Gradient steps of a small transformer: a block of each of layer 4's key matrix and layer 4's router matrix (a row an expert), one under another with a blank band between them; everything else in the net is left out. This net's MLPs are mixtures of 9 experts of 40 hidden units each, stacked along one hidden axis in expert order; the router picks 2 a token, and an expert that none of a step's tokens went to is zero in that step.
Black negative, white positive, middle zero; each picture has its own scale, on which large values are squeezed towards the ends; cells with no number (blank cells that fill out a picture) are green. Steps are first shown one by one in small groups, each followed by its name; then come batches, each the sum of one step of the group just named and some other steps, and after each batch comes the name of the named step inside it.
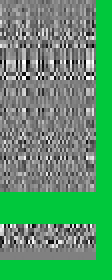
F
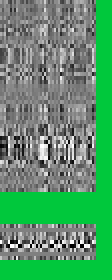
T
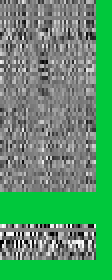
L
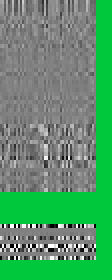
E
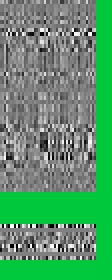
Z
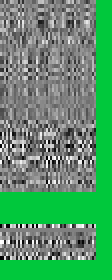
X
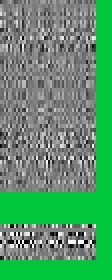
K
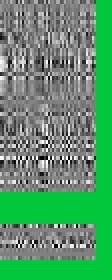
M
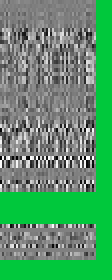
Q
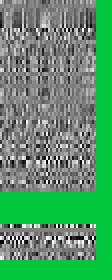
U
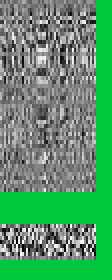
L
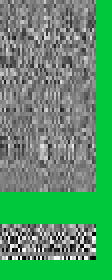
T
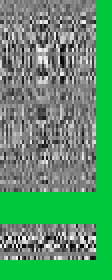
M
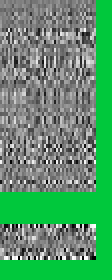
F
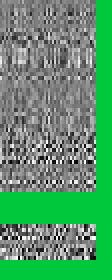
M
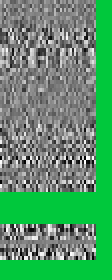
Q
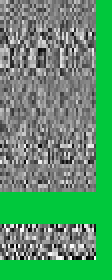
Z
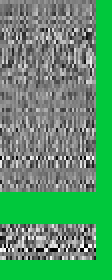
Q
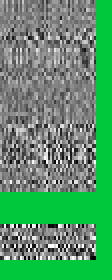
E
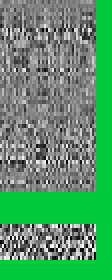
U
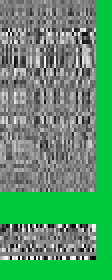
Z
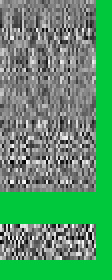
U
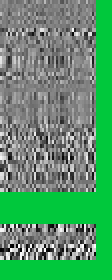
Z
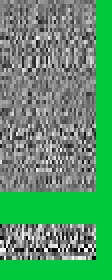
X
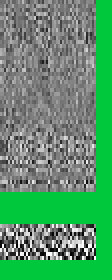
L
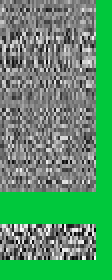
K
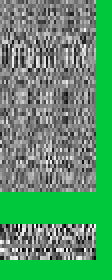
X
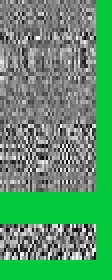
M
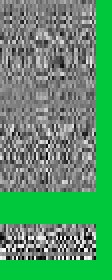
M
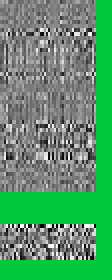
Z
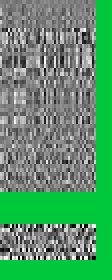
K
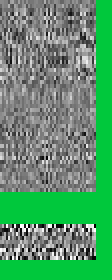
M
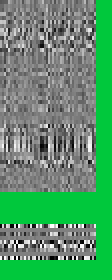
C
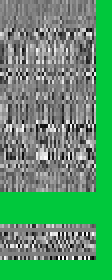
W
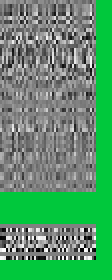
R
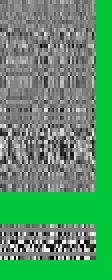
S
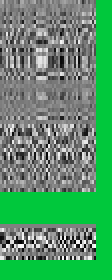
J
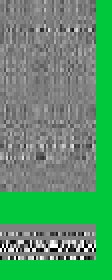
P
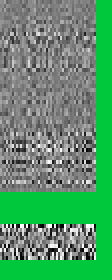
P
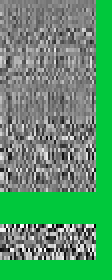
W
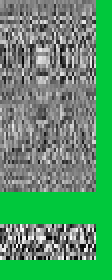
R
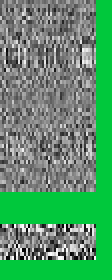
C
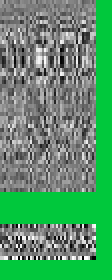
J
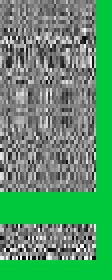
R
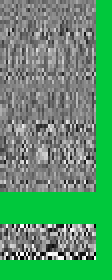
W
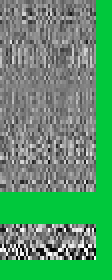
P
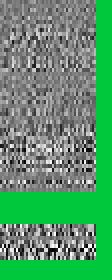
P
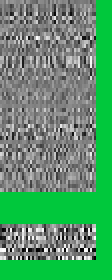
R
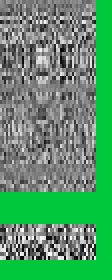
R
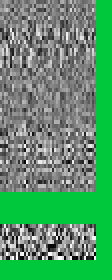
S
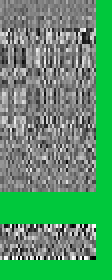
W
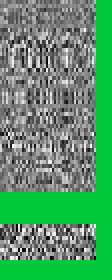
S
